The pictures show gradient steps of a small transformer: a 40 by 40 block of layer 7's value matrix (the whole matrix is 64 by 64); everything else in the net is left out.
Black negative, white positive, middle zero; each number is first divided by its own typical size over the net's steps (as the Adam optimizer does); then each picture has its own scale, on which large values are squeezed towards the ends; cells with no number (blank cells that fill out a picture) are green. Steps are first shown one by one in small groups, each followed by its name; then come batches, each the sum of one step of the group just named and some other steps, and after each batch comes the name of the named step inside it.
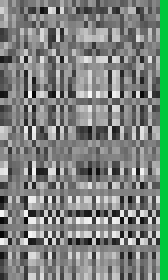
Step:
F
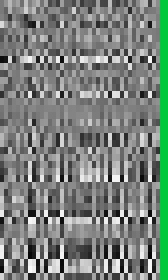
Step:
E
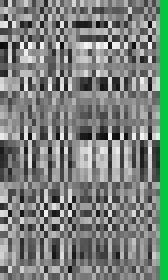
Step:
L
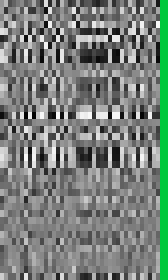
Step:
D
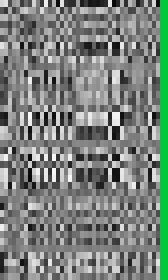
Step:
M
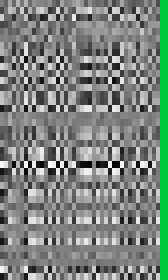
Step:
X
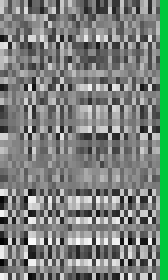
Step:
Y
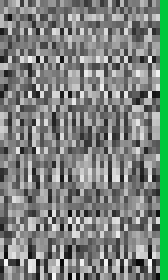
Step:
E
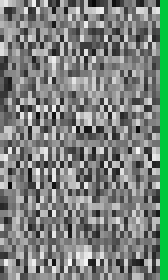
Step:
M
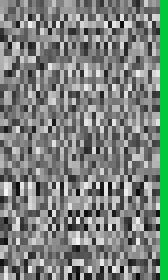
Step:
Y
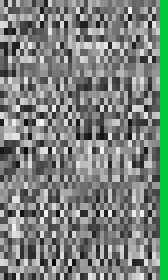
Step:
L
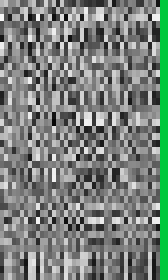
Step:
M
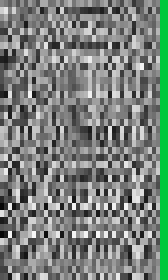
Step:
F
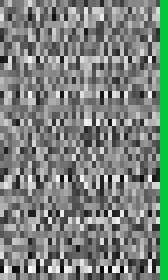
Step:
E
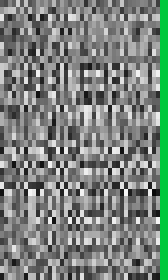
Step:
X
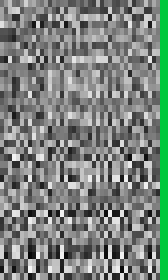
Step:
E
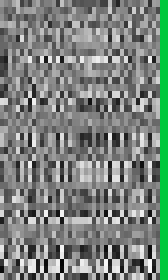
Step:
E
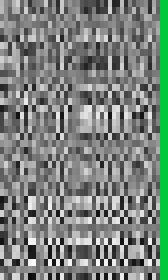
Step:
Y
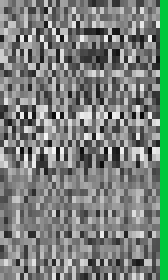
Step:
D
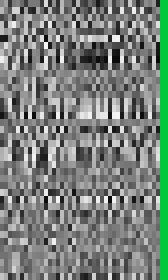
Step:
D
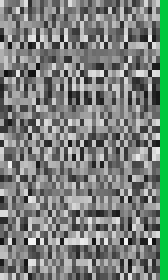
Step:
Y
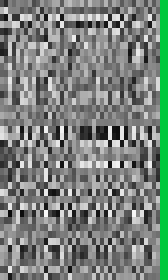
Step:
L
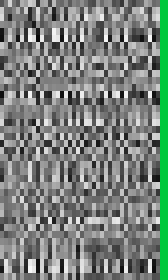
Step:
E
